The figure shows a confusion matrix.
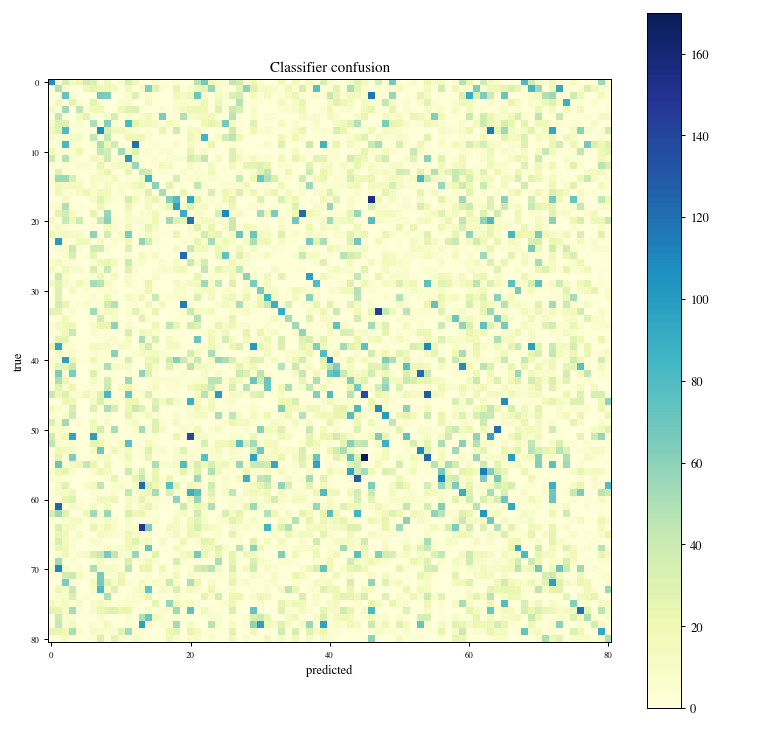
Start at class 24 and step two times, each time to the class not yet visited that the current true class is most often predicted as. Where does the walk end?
1
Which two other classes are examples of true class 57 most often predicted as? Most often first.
44, 56
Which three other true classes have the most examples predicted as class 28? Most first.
57, 1, 44
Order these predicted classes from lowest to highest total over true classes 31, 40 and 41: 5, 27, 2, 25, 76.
5, 27, 25, 76, 2
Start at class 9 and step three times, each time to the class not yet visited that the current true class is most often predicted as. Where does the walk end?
68
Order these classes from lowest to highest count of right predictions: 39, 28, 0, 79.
28, 39, 79, 0
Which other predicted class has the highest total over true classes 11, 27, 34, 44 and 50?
64
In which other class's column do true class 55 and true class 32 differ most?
38
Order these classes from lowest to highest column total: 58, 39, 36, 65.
36, 58, 39, 65
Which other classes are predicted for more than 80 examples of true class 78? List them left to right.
13, 30, 39
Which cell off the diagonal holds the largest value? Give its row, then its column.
54, 45
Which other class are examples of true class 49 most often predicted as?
2
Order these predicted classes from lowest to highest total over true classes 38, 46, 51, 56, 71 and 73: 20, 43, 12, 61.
12, 61, 43, 20
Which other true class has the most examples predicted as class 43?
56
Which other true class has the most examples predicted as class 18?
17
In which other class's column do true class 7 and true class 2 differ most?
46
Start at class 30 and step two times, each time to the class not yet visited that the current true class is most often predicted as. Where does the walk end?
14
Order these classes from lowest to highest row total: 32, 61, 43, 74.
74, 61, 32, 43
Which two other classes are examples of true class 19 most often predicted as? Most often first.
36, 25
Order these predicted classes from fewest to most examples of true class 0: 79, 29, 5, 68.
29, 5, 79, 68
